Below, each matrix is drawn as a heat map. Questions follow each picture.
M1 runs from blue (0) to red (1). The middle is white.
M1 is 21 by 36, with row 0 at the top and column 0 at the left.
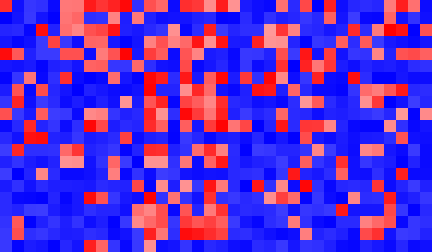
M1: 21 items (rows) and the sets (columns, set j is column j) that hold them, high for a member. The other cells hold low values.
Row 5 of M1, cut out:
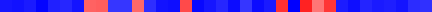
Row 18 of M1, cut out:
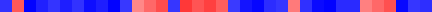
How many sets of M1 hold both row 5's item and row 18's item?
2
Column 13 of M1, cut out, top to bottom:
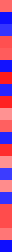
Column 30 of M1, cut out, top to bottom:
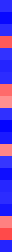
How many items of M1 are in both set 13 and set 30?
5
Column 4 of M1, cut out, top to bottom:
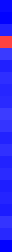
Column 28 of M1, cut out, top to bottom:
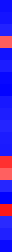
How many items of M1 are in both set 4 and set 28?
1
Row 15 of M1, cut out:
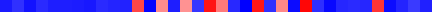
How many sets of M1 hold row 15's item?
9
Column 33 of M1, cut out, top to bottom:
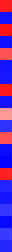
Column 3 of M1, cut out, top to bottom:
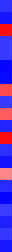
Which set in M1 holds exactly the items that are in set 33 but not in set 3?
34
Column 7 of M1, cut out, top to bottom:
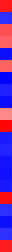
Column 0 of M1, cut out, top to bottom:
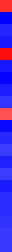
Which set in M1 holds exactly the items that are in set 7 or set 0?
8
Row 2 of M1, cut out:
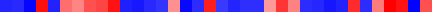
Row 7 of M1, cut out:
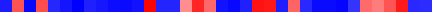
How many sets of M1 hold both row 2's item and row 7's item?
7
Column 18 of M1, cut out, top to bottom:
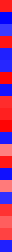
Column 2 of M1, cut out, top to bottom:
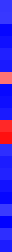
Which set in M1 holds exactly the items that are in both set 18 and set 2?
20
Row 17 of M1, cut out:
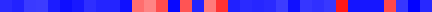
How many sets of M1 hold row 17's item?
8
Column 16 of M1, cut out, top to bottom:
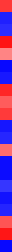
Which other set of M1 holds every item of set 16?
12
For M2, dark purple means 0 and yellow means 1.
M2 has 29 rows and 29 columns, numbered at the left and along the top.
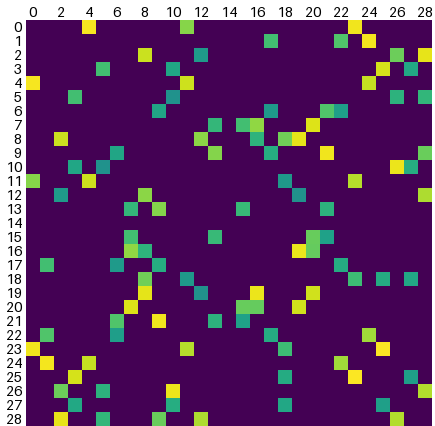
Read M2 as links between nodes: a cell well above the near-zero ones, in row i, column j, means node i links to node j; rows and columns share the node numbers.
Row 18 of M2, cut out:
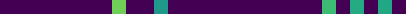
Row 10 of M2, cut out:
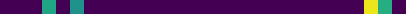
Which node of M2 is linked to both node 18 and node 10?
node 27
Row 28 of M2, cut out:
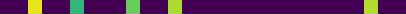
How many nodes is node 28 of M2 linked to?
5
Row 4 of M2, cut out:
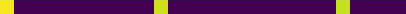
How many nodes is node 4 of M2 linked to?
3
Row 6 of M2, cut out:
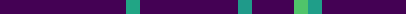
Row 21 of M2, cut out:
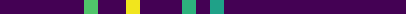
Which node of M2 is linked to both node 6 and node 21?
node 9
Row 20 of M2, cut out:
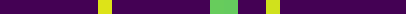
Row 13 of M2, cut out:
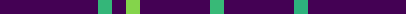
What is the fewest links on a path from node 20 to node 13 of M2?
2
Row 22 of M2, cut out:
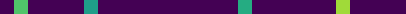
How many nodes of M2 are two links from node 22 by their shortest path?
3
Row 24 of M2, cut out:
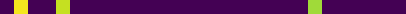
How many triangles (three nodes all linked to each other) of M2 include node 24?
1
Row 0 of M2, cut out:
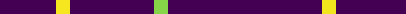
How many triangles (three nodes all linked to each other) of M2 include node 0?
2
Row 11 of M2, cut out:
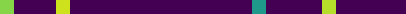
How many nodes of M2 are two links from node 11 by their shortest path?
4
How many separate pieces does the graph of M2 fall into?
2
